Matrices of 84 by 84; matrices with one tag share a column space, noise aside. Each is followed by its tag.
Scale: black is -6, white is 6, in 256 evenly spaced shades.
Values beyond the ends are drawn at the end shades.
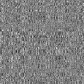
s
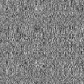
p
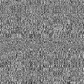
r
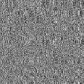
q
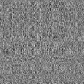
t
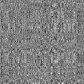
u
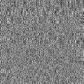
q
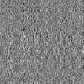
s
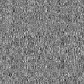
s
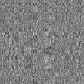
s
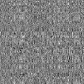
s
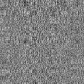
q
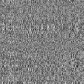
r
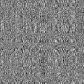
u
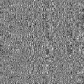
t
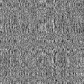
u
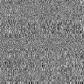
r
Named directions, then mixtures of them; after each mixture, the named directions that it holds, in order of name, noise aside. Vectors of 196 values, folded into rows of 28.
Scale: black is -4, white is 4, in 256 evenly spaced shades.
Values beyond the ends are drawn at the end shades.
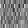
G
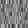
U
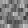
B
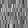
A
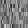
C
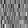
C, G.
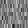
A, C, U.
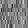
A.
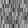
B, G, U.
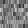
B, G.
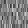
A, C.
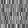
U.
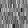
A, B, C.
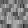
B.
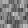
B.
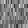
B, G, U.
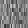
C.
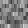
B.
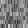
B, U.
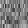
B, G.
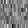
B, C, U.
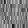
C, U.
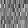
G.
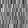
A, U.
